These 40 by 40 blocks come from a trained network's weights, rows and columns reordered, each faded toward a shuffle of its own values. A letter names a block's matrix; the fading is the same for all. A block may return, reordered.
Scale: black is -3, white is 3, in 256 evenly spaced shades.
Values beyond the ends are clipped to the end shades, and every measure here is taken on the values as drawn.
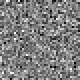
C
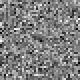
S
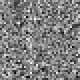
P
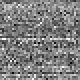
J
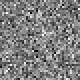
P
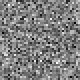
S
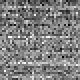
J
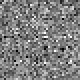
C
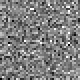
C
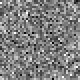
P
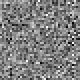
S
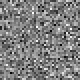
P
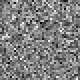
P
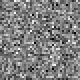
C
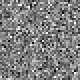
P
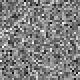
P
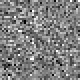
C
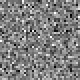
C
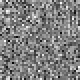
S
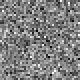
C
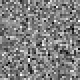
S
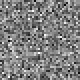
P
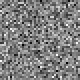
P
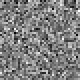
S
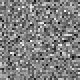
P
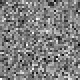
S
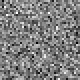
P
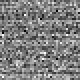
J
